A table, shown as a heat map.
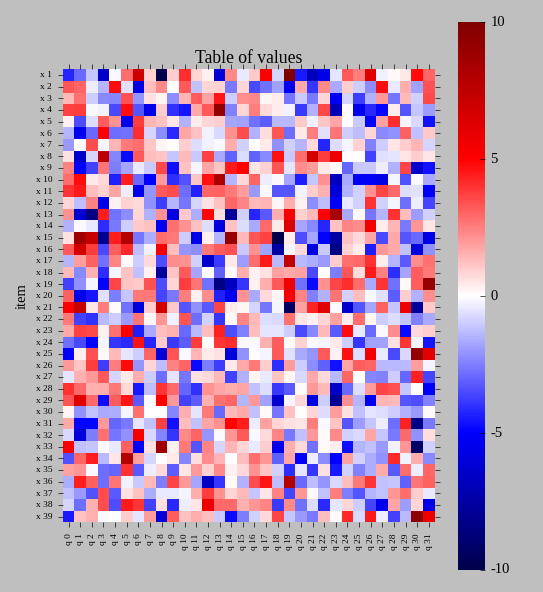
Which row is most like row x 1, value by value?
x 14
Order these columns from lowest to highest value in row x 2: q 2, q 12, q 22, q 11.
q 11, q 2, q 12, q 22
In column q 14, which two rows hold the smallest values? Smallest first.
x 13, x 19
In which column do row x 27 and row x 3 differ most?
q 31
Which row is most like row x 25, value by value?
x 39
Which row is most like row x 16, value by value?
x 29
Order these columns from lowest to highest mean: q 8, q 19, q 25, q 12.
q 25, q 8, q 19, q 12
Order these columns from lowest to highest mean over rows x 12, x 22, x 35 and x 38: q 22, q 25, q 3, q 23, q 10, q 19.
q 23, q 3, q 22, q 25, q 10, q 19
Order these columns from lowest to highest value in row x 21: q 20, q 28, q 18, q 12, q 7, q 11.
q 12, q 11, q 28, q 18, q 7, q 20
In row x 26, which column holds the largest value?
q 5
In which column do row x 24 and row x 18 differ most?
q 8
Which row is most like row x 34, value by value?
x 7
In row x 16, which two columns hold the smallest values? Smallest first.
q 23, q 18
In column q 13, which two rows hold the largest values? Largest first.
x 4, x 10
